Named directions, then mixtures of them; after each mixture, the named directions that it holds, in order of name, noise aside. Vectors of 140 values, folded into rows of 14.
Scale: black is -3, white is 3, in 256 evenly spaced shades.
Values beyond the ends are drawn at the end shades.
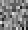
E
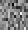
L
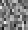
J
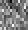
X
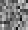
E, J, L.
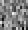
E.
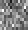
X.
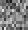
J, X.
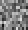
E, J.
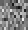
L, X.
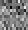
E, X.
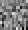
E.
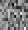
L.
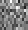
E, L, X.
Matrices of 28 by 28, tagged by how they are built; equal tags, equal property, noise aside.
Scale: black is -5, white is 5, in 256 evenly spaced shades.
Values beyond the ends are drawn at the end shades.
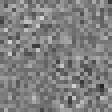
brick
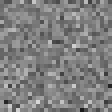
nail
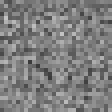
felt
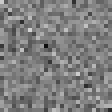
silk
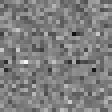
nail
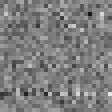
nail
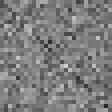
silk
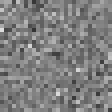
brick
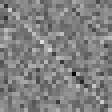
silk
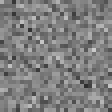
silk
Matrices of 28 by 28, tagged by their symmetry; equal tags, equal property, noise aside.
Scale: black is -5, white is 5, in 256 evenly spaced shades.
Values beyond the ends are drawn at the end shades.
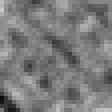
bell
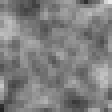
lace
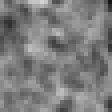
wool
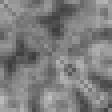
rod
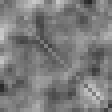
rod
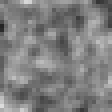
lace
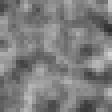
wool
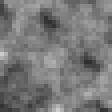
bell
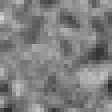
wool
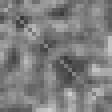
rod
